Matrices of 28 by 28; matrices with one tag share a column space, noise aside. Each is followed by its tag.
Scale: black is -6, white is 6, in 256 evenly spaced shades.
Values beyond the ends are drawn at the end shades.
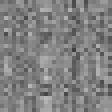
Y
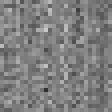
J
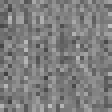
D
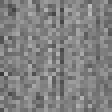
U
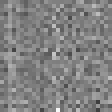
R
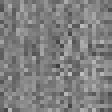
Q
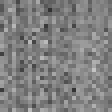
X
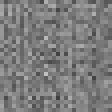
U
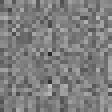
Y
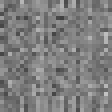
Y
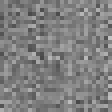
R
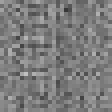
U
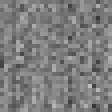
D
